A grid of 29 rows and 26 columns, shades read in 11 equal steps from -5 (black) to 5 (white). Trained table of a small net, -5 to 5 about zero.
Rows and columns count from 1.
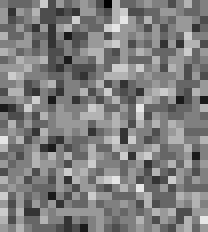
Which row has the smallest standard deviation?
16
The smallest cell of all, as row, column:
1, 14
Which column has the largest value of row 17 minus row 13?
23
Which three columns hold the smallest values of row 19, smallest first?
7, 6, 9
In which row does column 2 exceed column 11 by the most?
10
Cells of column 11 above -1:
16
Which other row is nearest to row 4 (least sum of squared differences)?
22
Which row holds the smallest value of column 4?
27
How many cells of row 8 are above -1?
14
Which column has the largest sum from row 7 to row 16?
18
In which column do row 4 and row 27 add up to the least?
5
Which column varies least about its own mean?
21
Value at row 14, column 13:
2
